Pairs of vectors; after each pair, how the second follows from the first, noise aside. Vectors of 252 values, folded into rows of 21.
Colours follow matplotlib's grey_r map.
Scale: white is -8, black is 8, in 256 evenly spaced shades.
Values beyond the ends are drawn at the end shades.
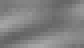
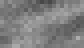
reversed, negated.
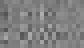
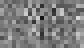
reversed, negated, scaled up.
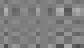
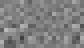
wrapped around, negated.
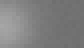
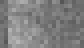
wrapped around.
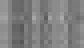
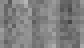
wrapped around.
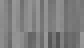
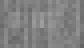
wrapped around, negated, shrunk.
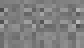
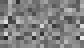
reversed, negated, scaled up.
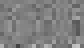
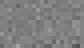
negated, shrunk.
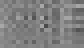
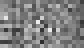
reversed, negated, scaled up.
